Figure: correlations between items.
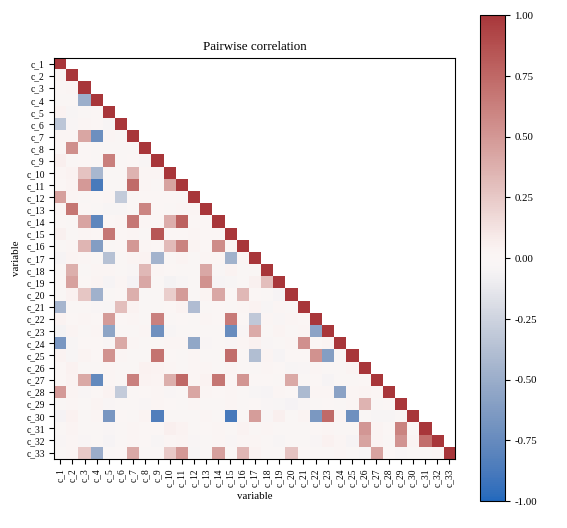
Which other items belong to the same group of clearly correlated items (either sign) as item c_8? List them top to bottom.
c_2, c_13, c_18, c_19
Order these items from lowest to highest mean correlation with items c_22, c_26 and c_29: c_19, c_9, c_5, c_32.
c_19, c_5, c_9, c_32
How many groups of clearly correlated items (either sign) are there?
5
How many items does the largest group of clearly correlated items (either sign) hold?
10
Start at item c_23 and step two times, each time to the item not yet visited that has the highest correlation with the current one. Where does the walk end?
c_17
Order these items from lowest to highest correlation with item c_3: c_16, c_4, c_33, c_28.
c_4, c_28, c_33, c_16
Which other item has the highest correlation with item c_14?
c_11
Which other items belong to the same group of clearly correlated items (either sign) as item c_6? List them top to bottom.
c_1, c_12, c_21, c_24, c_28
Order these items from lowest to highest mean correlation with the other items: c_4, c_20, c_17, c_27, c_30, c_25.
c_4, c_30, c_17, c_25, c_20, c_27
